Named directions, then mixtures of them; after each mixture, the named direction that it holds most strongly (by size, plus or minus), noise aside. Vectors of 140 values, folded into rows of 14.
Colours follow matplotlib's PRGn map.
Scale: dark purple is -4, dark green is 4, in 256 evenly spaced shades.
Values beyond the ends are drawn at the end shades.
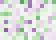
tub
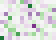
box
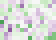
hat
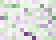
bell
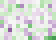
hat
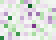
box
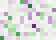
box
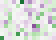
box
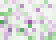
hat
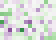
hat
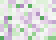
hat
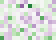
hat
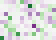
box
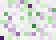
box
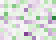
bell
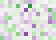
box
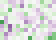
hat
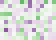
tub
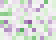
tub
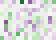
tub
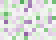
tub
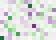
box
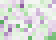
hat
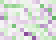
bell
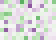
tub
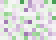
tub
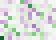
box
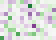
box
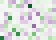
box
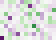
box
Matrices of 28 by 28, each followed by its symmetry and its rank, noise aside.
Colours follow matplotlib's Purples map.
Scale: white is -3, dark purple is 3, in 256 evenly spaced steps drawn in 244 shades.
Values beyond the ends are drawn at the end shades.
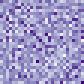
symmetric, rank seven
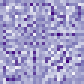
symmetric, rank six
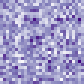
no symmetry, rank eight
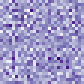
no symmetry, rank six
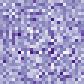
symmetric, rank seven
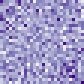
symmetric, rank eight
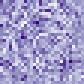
symmetric, rank eight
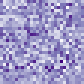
no symmetry, rank six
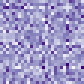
no symmetry, rank six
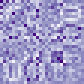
symmetric, rank seven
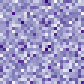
symmetric, rank six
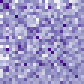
symmetric, rank six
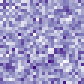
symmetric, rank eight
